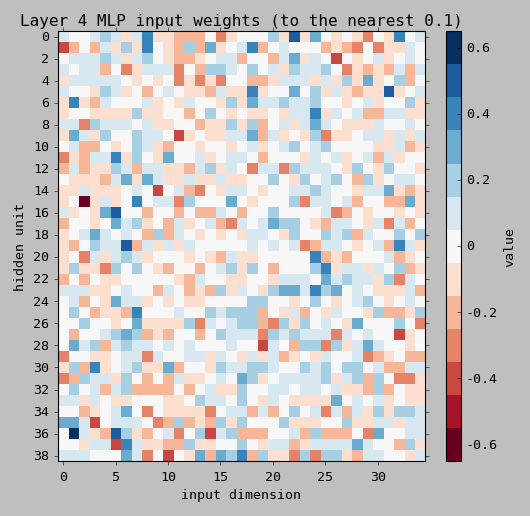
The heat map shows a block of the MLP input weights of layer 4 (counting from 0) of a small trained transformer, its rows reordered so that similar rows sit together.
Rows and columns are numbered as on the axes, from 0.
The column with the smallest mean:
11
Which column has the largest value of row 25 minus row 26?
34
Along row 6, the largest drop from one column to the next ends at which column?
2
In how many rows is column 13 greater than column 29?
11
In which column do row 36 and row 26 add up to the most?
1
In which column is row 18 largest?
3
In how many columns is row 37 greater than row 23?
16
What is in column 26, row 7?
0.1
